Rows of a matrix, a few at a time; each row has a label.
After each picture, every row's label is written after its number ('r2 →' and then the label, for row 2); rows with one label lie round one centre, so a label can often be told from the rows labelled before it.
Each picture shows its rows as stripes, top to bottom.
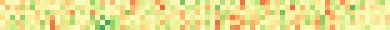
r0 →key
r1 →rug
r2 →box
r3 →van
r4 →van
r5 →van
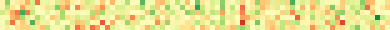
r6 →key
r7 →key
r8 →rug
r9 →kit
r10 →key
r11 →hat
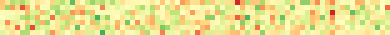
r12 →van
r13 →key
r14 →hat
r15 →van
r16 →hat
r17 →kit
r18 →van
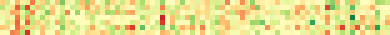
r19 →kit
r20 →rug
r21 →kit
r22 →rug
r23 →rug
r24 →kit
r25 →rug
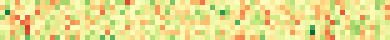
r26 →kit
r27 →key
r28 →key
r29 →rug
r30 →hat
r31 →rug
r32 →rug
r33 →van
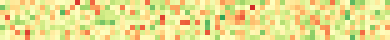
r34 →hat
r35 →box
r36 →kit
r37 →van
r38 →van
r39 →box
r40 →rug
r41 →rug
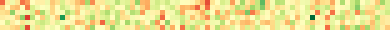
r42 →hat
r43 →hat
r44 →van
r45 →rug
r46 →key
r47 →rug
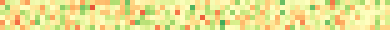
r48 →hat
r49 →box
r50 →box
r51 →kit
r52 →kit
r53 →key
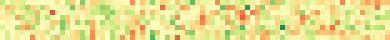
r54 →box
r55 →van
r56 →van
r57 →kit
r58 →kit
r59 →hat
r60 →box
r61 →box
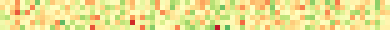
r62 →kit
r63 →kit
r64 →rug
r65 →box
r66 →kit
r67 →box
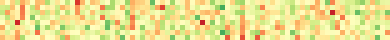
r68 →hat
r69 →key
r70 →hat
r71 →key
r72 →kit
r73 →kit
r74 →key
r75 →kit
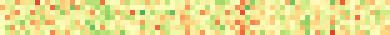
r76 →key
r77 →van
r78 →kit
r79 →van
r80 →van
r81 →key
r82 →van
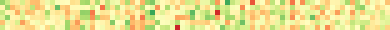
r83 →box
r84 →key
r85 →box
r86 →box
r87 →hat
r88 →box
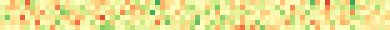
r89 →rug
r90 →rug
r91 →box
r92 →key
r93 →key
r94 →van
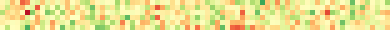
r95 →hat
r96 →key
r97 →rug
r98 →key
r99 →van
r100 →van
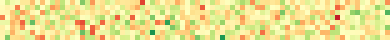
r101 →box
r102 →kit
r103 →hat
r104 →kit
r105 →key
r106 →hat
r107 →box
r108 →key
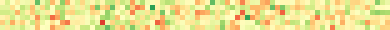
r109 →kit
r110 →box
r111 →kit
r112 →van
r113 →key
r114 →van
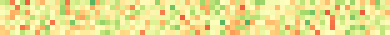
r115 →rug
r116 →kit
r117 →rug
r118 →hat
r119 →van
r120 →hat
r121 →van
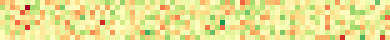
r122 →kit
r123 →rug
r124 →hat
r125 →box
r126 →key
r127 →rug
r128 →box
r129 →key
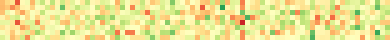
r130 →kit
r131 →kit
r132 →hat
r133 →van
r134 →key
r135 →hat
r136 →kit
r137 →rug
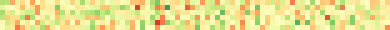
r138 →box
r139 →key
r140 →van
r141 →rug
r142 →key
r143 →key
